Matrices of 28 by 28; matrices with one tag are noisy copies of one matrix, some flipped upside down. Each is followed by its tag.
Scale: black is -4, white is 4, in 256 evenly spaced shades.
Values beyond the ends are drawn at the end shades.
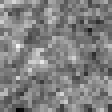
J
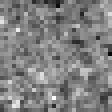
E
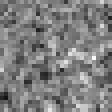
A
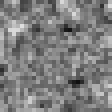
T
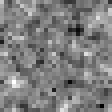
T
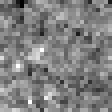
J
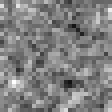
T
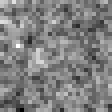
J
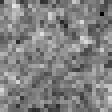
E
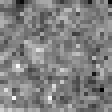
J
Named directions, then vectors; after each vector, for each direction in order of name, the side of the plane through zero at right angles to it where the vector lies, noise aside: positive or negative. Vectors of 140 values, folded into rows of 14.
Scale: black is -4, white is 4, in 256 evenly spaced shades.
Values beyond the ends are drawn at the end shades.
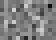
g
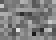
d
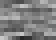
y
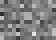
negative, negative, positive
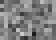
positive, positive, positive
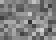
negative, positive, negative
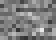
negative, positive, positive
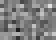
negative, negative, positive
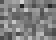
positive, positive, negative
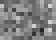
positive, negative, positive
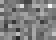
negative, negative, positive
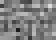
negative, negative, positive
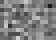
positive, positive, negative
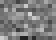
negative, positive, positive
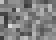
negative, negative, negative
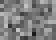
positive, positive, positive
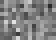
positive, positive, negative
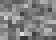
positive, positive, positive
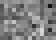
negative, positive, negative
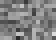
negative, negative, positive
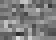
positive, positive, negative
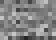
negative, positive, positive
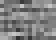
negative, negative, positive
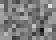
positive, negative, positive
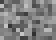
positive, positive, positive
